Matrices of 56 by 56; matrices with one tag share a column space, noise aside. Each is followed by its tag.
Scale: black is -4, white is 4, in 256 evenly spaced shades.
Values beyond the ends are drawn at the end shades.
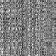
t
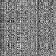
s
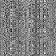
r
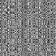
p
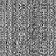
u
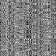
p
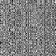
u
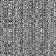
r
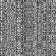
s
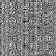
s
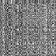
u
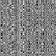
u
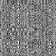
u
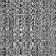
t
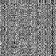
u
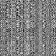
r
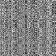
r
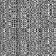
r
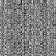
u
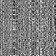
t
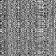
r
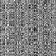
u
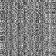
s
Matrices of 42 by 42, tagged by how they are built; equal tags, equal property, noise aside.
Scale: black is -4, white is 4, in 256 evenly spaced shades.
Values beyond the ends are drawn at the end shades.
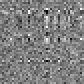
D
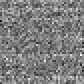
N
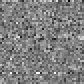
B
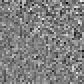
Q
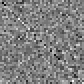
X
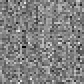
D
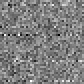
B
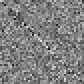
X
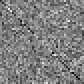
X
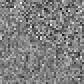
Q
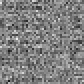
N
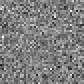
D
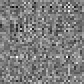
D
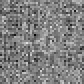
N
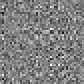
D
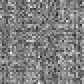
N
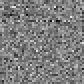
B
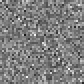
X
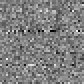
B
